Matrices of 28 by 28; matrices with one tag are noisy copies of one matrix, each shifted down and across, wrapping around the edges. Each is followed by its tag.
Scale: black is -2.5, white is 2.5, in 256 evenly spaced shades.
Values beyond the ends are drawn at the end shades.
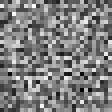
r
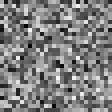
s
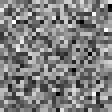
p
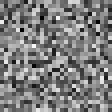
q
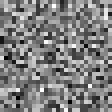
s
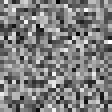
q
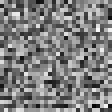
r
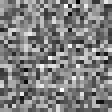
r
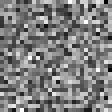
r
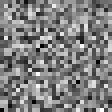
q
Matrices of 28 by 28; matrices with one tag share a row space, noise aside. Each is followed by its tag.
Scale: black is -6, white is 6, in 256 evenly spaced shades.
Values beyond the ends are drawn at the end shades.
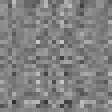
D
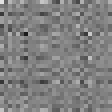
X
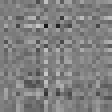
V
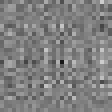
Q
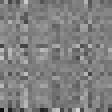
X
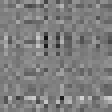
V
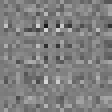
V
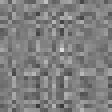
D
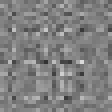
D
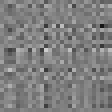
Q
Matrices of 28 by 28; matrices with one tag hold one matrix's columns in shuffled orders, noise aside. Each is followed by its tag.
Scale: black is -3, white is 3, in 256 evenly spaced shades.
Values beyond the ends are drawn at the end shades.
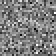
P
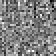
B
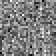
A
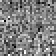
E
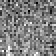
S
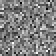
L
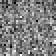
E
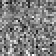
E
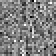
A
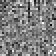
B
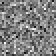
L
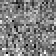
E
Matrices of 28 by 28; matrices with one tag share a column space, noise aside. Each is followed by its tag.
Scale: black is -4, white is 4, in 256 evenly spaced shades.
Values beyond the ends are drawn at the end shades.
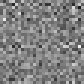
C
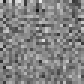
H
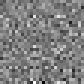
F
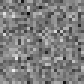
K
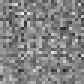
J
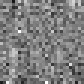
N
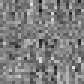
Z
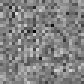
K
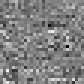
F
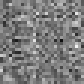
J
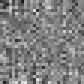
N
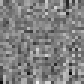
N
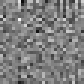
H
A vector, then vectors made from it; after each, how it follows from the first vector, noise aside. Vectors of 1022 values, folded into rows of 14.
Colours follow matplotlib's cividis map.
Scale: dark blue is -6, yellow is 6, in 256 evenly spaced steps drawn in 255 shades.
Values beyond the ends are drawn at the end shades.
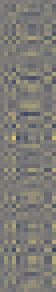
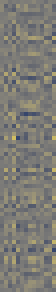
copied.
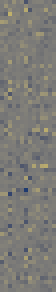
wrapped around, negated, partly zeroed.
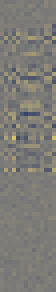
partly zeroed.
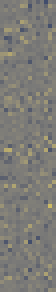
wrapped around, negated, partly zeroed.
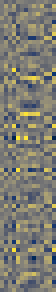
negated, scaled up.
